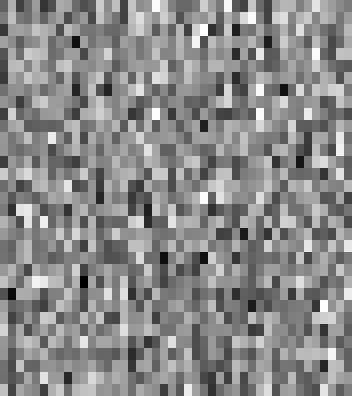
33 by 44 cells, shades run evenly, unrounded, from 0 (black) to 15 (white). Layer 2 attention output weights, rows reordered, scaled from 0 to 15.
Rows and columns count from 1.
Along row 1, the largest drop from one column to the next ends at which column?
30
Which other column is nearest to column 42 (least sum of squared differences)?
24
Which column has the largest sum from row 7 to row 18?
33
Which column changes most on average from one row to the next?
41
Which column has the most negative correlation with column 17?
16
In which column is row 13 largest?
43
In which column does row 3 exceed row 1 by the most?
6
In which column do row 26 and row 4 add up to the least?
34
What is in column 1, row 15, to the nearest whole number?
12
